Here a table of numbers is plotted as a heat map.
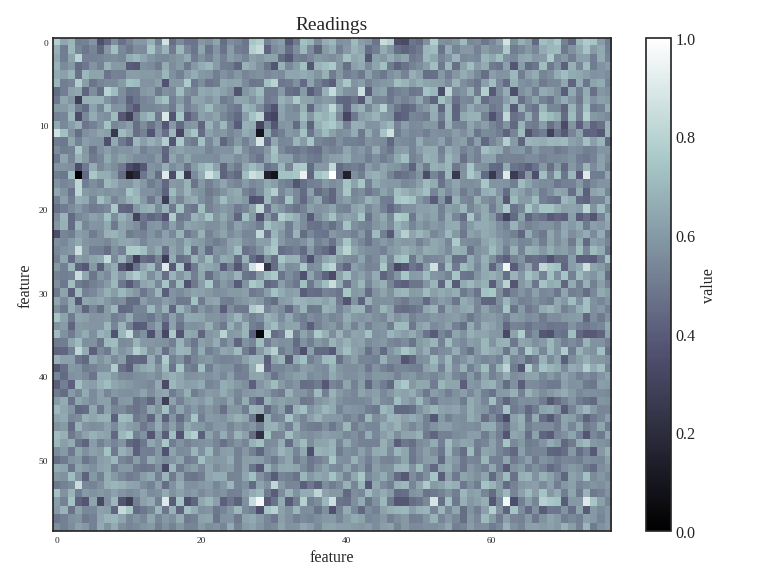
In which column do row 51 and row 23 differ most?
28
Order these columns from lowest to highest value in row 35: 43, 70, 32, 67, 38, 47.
67, 70, 38, 47, 43, 32
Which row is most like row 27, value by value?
55
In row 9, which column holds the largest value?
15
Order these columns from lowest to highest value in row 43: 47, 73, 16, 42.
73, 42, 16, 47
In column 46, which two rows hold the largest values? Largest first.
11, 0
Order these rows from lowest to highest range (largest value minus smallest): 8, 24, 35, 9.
24, 8, 9, 35
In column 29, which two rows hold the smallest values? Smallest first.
16, 27
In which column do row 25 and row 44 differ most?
3
